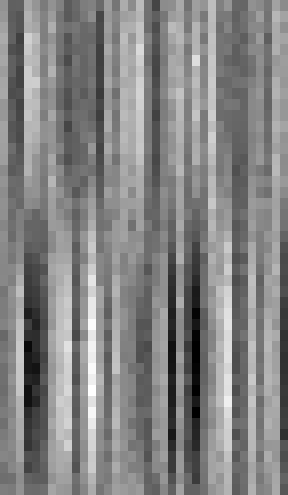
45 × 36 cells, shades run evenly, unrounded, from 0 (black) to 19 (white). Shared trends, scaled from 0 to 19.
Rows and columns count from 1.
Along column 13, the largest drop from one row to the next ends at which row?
2
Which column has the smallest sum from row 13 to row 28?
30
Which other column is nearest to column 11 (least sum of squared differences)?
34
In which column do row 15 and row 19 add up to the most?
27
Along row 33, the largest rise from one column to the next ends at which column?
23
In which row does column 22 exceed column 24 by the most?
3
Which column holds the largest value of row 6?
25
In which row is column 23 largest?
9
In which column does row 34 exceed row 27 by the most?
12
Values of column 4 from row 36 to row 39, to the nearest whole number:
1 1 3 4
